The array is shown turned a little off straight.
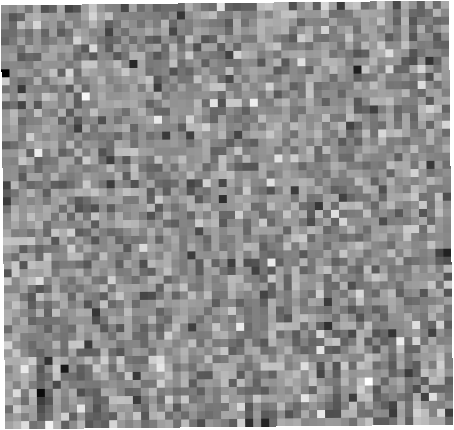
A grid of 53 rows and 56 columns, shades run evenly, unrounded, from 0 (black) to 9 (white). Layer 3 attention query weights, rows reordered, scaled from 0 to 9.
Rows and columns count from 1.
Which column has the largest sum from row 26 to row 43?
2
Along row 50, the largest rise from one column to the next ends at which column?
54
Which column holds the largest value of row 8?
38
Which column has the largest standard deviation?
5
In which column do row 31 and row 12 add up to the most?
11
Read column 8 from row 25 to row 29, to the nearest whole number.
6 4 6 5 6
